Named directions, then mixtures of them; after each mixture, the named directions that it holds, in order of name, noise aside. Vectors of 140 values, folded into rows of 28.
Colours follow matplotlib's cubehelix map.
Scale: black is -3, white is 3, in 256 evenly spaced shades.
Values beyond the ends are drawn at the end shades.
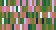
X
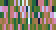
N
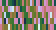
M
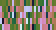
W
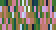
N, W.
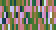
M, W.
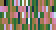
N.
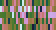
N, W, X.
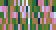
N.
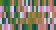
M, N, W.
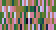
M, N, W.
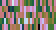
M, W.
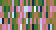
W.
